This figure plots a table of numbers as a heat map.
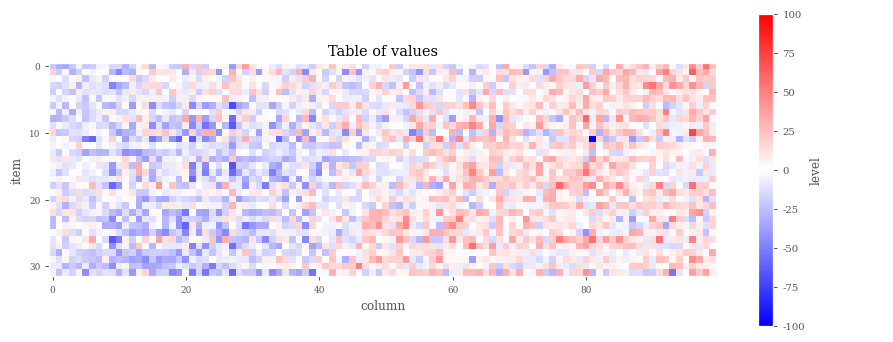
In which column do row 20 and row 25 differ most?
87
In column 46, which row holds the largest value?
30
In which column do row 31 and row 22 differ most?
27
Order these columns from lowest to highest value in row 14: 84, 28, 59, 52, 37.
28, 52, 37, 84, 59
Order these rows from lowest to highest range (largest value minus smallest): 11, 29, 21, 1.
21, 29, 1, 11
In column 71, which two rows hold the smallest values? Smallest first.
1, 10
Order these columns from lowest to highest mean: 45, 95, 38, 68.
38, 45, 95, 68
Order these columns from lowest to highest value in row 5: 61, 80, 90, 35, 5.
5, 61, 35, 90, 80
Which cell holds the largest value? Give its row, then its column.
10, 96
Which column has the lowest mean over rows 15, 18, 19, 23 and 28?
9
